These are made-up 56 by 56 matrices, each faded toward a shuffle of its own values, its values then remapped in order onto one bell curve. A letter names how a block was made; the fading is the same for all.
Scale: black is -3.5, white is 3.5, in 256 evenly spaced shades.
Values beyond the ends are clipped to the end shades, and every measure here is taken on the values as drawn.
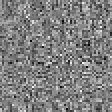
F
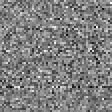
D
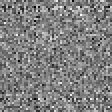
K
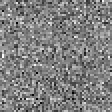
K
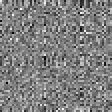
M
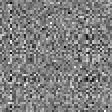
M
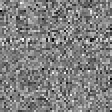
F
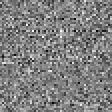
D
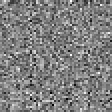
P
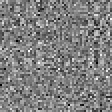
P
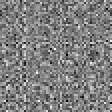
M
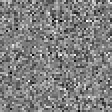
K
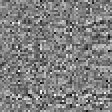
F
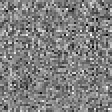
F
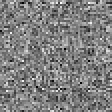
F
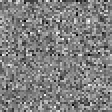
K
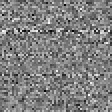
D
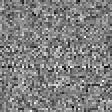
D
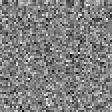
P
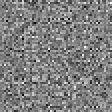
F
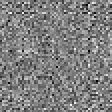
F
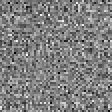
P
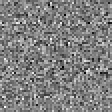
D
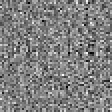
P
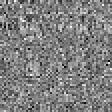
P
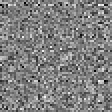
F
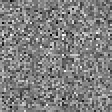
K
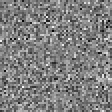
K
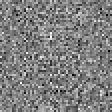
P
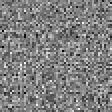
P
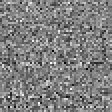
K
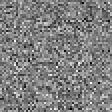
P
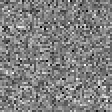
D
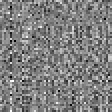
M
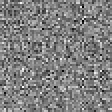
F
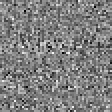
D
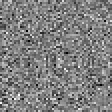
P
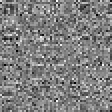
F
